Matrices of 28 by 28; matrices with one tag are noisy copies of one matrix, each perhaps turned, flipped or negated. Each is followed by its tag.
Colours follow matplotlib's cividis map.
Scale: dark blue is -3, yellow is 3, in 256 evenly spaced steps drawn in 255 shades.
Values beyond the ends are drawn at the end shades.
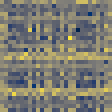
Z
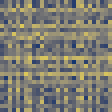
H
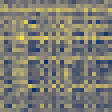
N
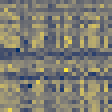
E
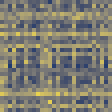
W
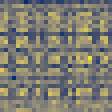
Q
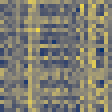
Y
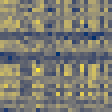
E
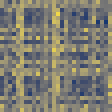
Z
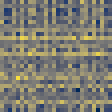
H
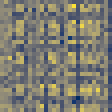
Q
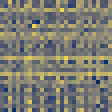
H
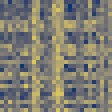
E
